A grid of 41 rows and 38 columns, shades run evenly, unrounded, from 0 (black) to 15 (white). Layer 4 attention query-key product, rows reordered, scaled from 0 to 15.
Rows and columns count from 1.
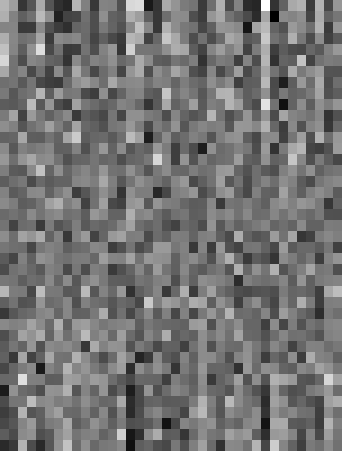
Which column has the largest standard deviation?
30
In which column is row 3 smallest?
28
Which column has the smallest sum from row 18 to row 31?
36
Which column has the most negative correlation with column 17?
9
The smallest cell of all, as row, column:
2, 31
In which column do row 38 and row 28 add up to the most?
23
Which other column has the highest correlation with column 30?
16
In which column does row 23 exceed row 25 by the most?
32
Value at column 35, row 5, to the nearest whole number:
6
